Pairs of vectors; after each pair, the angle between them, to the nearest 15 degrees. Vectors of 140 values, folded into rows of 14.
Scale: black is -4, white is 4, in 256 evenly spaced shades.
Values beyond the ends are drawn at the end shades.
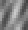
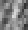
30 degrees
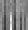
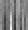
15 degrees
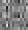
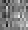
150 degrees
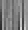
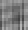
45 degrees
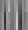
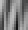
120 degrees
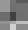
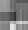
15 degrees
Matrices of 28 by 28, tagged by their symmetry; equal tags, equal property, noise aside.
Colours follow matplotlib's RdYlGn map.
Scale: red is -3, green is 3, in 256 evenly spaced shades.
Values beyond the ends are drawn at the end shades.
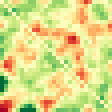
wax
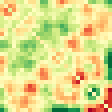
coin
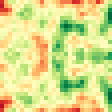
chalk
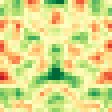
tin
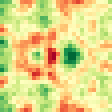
chalk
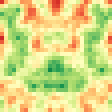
tin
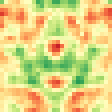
tin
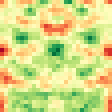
tin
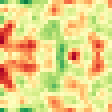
chalk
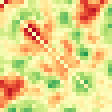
coin
